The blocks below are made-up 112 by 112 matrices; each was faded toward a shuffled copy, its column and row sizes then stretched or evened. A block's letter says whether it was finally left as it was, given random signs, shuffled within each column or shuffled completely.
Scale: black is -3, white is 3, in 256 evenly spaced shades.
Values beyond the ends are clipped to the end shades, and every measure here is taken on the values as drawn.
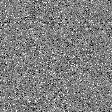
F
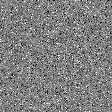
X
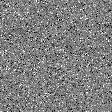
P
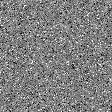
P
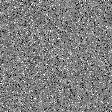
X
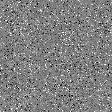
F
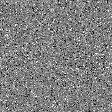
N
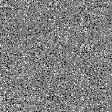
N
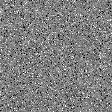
X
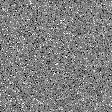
P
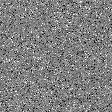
P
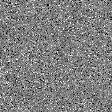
F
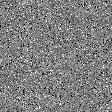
F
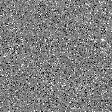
N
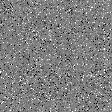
N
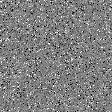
X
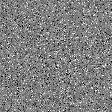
X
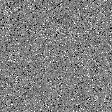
F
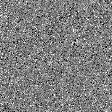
F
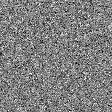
P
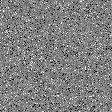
P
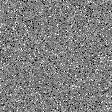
P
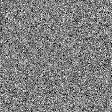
N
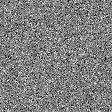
P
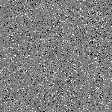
X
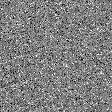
P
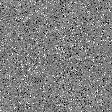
X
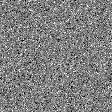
P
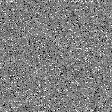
N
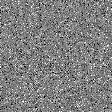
N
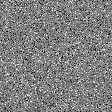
P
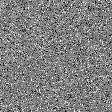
P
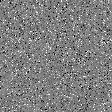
X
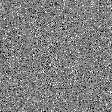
N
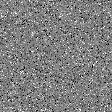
X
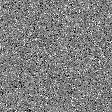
P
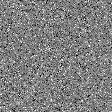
X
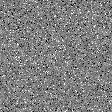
P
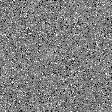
F
